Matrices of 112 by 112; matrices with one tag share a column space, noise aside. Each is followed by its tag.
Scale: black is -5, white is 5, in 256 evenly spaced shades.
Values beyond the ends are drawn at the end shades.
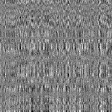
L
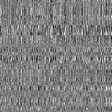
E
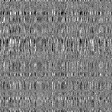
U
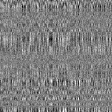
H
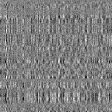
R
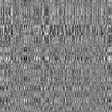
E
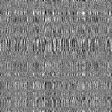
U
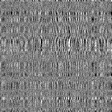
U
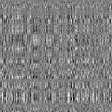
R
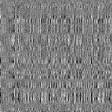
R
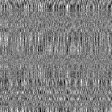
H
